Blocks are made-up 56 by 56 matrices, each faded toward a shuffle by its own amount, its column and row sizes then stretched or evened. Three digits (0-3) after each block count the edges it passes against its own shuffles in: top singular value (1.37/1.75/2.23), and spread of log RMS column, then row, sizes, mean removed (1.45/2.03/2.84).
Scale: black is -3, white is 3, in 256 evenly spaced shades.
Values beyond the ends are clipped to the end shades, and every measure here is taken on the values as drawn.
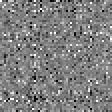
1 1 2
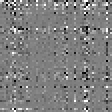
1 3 3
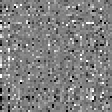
2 2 1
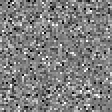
1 0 0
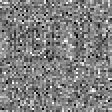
2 0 0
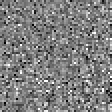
1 1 0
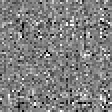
0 2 2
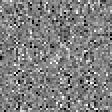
2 1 0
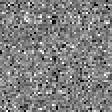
1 0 1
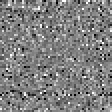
1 1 2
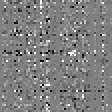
0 3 2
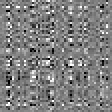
3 3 2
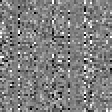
2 3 1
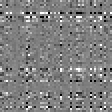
3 3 3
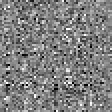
1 2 1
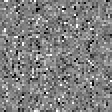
0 2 0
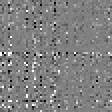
1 3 2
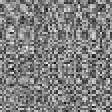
3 1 0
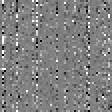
1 3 0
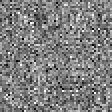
2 1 0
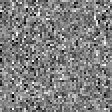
0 2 0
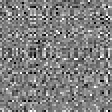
3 1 2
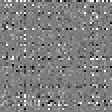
1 2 3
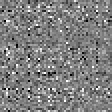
2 2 2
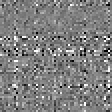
2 2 3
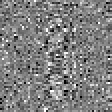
2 2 0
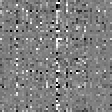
2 3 2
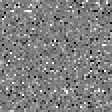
0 0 1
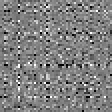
3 2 2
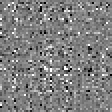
1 2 2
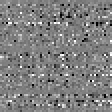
1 1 3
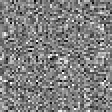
2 1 0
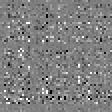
0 2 3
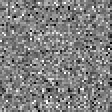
1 0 1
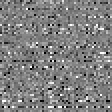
1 1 3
